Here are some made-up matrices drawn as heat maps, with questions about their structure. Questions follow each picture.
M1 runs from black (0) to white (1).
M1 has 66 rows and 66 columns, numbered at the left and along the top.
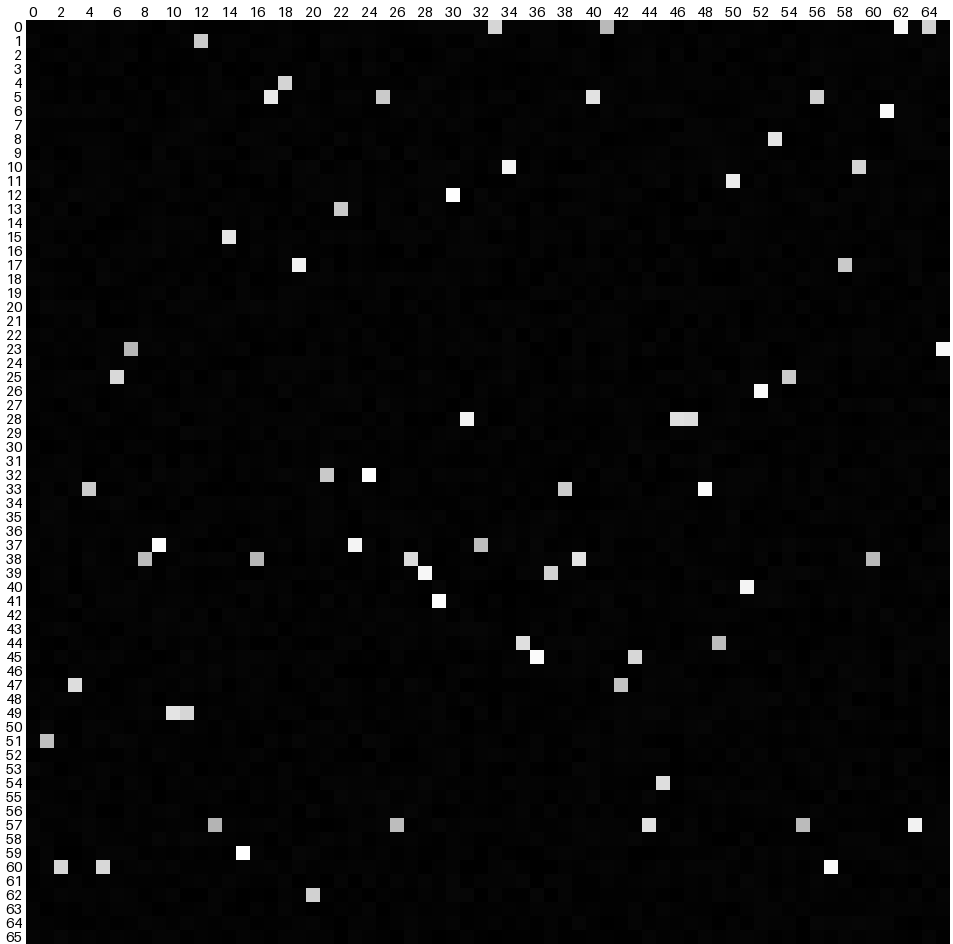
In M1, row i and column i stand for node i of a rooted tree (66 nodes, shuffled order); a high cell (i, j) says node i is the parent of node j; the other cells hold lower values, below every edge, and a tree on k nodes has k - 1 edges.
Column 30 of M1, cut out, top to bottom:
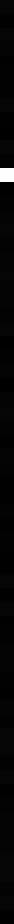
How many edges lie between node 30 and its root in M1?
9
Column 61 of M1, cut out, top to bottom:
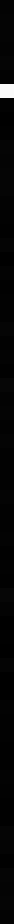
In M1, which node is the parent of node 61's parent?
25
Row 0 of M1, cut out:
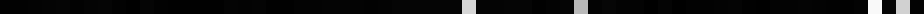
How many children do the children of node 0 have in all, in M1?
5
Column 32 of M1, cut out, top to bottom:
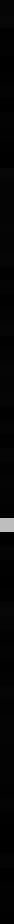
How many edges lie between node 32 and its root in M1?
5
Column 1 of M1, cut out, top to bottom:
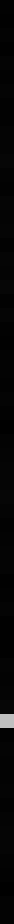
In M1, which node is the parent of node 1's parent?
40
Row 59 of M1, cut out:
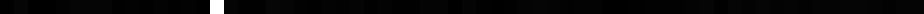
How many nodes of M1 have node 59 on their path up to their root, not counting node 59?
2
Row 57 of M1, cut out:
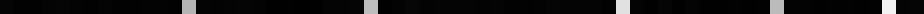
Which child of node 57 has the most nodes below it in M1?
44
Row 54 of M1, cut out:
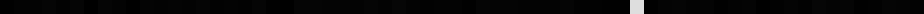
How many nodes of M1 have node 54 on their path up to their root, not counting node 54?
3
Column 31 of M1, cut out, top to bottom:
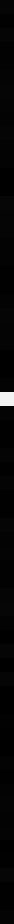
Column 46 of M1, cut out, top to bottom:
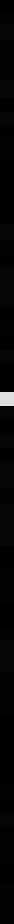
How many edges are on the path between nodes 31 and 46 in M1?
2
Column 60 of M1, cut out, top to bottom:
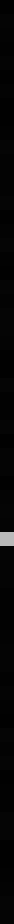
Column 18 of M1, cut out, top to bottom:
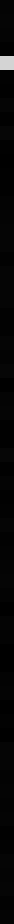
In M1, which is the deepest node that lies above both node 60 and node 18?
33
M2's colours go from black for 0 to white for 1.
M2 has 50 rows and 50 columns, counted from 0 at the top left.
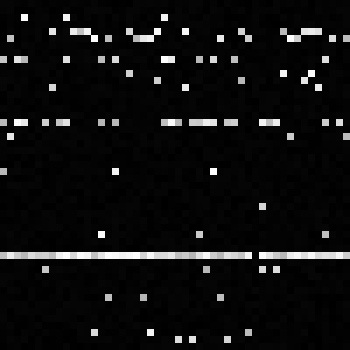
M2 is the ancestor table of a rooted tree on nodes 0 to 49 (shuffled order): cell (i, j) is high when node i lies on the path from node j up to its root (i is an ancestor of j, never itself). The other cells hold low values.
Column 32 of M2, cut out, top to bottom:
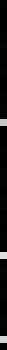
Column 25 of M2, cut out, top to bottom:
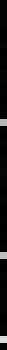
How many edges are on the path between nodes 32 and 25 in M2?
2
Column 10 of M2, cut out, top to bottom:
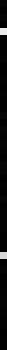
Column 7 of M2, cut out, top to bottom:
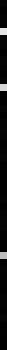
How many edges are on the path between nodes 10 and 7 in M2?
3
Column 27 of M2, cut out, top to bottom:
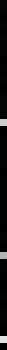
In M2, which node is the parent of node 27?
48
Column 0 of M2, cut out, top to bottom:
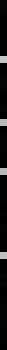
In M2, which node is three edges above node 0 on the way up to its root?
17
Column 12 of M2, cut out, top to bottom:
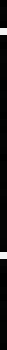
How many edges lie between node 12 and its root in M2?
2
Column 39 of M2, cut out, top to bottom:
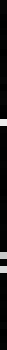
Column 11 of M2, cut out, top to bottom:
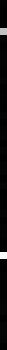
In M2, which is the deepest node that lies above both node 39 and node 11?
36
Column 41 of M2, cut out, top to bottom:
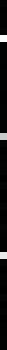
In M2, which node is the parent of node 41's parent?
5
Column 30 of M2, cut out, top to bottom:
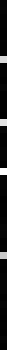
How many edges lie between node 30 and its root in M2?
4
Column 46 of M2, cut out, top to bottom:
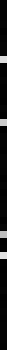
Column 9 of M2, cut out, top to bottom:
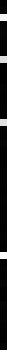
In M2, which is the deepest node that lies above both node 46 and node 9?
8
